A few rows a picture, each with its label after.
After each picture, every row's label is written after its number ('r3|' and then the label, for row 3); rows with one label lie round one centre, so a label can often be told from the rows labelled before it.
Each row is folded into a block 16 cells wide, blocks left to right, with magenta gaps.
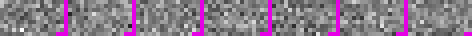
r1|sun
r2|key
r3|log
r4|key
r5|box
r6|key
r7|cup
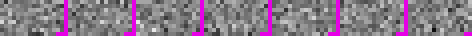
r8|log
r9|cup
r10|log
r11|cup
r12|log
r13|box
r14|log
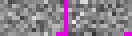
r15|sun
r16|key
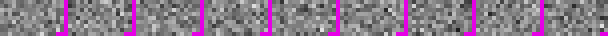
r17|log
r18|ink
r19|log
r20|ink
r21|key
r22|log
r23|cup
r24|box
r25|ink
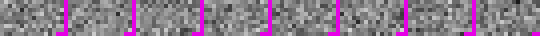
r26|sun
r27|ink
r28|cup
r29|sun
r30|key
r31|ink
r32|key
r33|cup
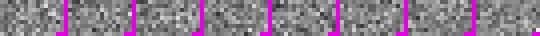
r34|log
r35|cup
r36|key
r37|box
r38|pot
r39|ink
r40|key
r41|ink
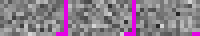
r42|sun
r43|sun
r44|key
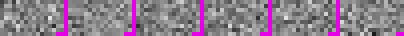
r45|ink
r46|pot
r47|key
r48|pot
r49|ink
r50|cup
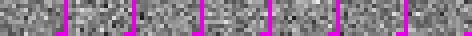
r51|pot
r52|log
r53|key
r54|pot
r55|sun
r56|log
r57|ink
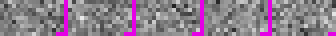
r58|pot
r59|cup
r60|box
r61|ink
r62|cup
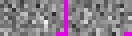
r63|box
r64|box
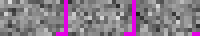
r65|pot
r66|ink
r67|key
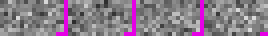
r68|box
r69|box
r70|cup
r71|box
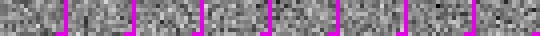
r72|ink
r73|ink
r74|box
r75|cup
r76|cup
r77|box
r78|box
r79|ink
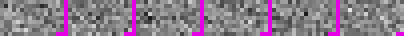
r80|pot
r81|cup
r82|key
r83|box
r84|cup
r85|box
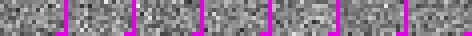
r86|key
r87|ink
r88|cup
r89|cup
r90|cup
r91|key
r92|ink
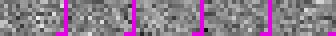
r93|key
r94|cup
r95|pot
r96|key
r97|pot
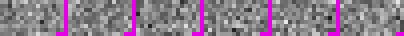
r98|sun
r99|sun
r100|ink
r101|cup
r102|log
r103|pot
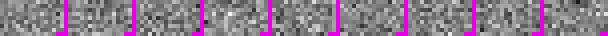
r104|sun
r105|pot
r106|sun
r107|box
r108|key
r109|cup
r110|sun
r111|log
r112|pot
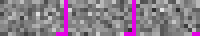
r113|ink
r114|sun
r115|log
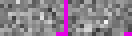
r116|box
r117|log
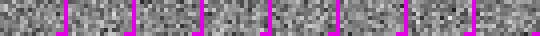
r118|cup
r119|cup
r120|log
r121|log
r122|key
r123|cup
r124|box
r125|key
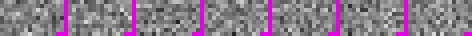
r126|pot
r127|box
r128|sun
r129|ink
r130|log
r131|box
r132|log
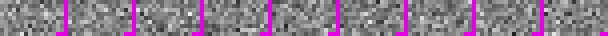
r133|cup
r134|log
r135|log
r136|pot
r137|ink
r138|box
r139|pot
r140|log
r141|ink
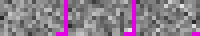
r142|cup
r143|box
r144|ink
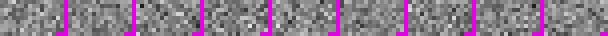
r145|sun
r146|log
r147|pot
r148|cup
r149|sun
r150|ink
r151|log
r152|cup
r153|box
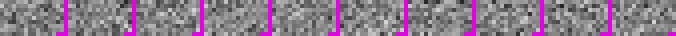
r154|sun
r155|cup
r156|box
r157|cup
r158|box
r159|box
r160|sun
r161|box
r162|key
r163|ink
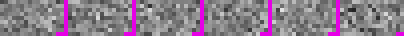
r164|key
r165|pot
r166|cup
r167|sun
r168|log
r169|key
